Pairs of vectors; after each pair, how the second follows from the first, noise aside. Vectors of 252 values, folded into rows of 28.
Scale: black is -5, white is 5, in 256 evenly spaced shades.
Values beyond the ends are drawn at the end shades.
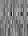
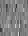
wrapped around, partly zeroed.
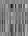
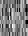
wrapped around, scaled up.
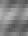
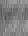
negated, shrunk.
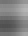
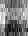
wrapped around, scaled up.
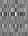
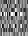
negated, scaled up.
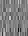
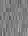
negated, shrunk.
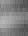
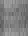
wrapped around, shrunk.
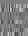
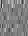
wrapped around, partly zeroed.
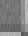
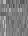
wrapped around, partly zeroed.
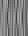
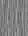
negated, shrunk.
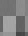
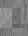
wrapped around, shrunk.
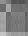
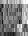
reversed, scaled up.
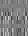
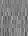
negated, shrunk.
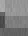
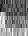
negated, scaled up.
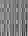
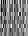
reversed, scaled up.
